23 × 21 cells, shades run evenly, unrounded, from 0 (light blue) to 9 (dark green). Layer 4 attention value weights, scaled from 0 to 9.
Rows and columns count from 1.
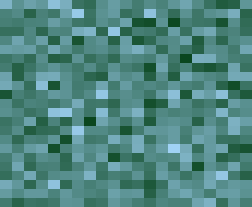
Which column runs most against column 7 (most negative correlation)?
11
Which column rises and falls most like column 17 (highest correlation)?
18
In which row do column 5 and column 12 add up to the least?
13
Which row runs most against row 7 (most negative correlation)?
1
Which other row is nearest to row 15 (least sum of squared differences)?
2
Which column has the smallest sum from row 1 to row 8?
6
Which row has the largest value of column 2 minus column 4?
9
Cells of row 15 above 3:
19
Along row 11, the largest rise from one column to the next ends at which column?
16
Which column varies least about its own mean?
14
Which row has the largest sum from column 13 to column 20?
3
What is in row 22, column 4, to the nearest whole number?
4
